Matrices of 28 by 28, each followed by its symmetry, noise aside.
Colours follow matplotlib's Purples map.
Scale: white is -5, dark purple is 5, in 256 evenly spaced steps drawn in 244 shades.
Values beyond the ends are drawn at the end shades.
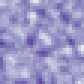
symmetric across the other diagonal.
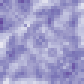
symmetric.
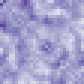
symmetric.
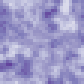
antisymmetric.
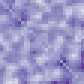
symmetric.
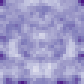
mirrored left to right.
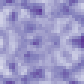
mirrored top to bottom.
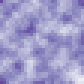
symmetric.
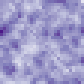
no symmetry.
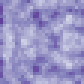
mirrored top to bottom.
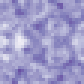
mirrored top to bottom.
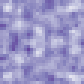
mirrored top to bottom.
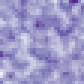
antisymmetric.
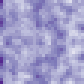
mirrored top to bottom.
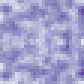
mirrored top to bottom.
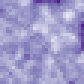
symmetric across the other diagonal.
